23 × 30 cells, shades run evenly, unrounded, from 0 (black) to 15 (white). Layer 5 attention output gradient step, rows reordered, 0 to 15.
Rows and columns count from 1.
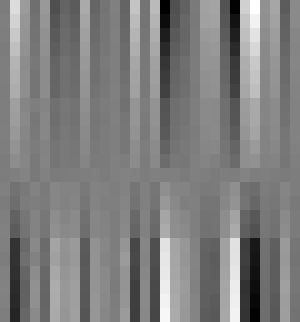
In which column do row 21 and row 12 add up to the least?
26
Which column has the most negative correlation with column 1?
12
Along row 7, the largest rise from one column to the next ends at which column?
25
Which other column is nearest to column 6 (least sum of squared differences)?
18
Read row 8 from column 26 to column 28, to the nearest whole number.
10 8 8
